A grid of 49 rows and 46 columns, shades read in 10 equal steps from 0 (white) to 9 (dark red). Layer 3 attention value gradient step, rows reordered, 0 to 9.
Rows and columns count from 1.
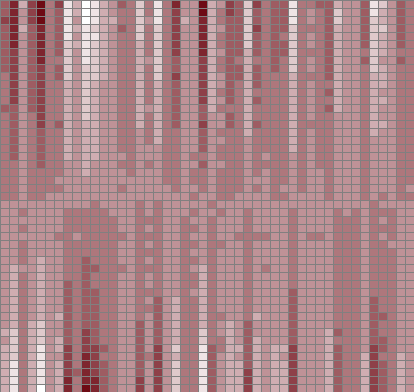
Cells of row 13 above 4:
24
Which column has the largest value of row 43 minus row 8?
10
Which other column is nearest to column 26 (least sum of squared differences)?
4
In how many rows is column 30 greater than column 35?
16
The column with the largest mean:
5
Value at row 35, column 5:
3
